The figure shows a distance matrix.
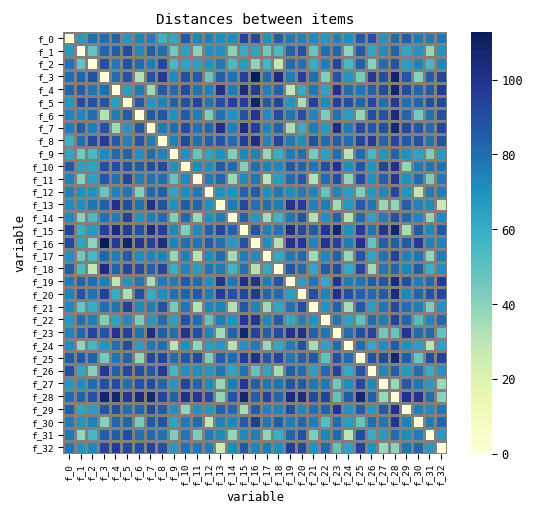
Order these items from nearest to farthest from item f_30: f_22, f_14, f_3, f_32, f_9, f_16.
f_3, f_22, f_9, f_14, f_32, f_16
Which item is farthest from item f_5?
f_16
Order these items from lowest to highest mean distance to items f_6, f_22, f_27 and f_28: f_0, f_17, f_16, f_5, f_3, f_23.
f_23, f_3, f_0, f_17, f_5, f_16
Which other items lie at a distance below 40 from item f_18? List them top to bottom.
f_2, f_16, f_26
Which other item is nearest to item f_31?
f_24
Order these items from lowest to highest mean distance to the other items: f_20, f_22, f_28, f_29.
f_22, f_29, f_20, f_28
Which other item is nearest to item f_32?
f_13
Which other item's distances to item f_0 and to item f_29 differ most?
f_15
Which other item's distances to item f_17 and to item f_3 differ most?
f_11
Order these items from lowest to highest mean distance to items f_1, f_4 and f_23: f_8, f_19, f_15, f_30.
f_19, f_30, f_8, f_15
